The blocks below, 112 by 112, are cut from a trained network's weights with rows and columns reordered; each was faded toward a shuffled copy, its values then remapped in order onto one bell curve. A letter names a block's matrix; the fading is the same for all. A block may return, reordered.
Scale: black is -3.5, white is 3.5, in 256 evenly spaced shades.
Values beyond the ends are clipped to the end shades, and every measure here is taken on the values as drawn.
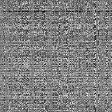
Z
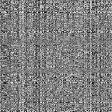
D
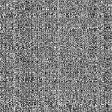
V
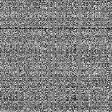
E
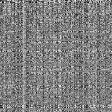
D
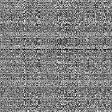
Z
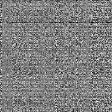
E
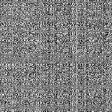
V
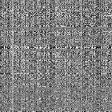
D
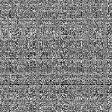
E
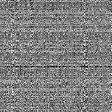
Z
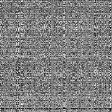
Z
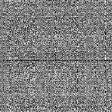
E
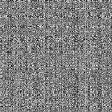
V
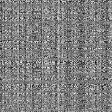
D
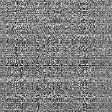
Z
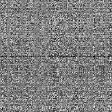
E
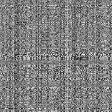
D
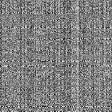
D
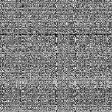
Z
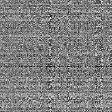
Z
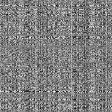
D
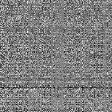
E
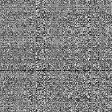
E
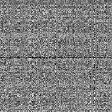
E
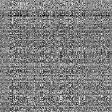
Z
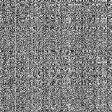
V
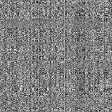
V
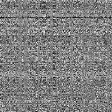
E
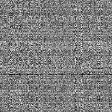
E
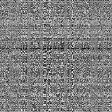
Z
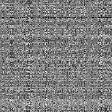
Z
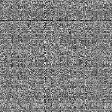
E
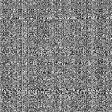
V
